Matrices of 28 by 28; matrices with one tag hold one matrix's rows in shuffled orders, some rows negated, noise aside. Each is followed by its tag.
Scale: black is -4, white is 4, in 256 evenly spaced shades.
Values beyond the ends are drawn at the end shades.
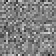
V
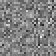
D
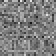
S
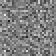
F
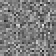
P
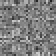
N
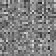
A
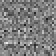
S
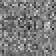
S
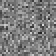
A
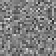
D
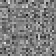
F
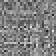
S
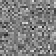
A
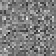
F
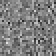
D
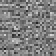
N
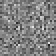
P
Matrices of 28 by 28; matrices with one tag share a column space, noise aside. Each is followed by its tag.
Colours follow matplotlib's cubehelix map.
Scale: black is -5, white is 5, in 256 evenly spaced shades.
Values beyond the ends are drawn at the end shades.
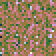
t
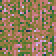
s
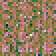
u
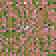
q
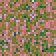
u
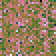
q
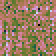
s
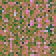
q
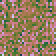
u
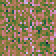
q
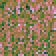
s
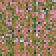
t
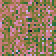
q
